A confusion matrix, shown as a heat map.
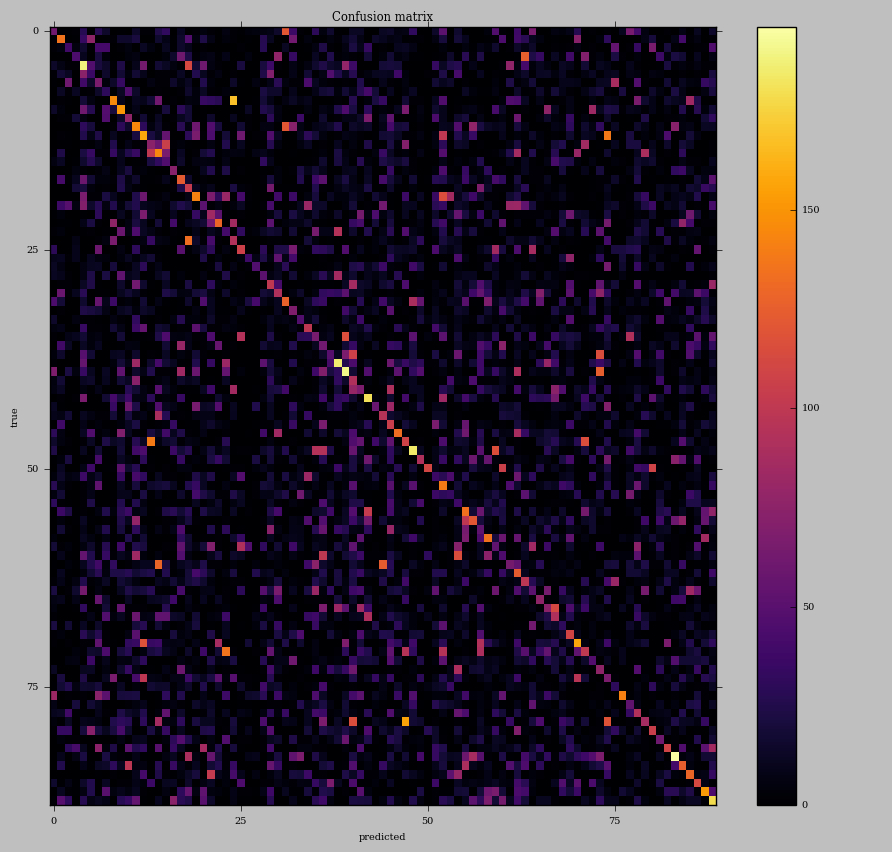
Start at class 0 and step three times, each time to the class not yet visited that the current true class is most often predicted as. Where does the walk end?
59
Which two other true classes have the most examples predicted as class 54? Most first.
60, 73
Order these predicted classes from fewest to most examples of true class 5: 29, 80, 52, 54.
80, 52, 54, 29
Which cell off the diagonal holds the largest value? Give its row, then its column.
8, 24
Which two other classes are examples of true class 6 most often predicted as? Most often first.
75, 2
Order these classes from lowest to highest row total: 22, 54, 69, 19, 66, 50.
54, 69, 50, 66, 22, 19
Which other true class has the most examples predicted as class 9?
46
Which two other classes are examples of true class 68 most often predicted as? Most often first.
64, 52
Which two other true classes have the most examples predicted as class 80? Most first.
50, 2
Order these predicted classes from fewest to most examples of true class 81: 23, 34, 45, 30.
34, 30, 45, 23
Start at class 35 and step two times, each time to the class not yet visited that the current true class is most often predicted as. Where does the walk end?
73
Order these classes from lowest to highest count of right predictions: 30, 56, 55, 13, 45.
13, 30, 45, 56, 55
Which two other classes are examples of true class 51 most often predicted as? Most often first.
34, 62
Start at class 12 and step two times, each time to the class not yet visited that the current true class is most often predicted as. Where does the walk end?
70
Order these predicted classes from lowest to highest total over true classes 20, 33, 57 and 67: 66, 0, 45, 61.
0, 66, 61, 45
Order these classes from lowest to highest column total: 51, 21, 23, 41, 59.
23, 51, 59, 41, 21
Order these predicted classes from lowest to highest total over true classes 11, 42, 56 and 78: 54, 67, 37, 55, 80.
37, 80, 67, 54, 55
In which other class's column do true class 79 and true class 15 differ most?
47
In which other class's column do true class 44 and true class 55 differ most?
42
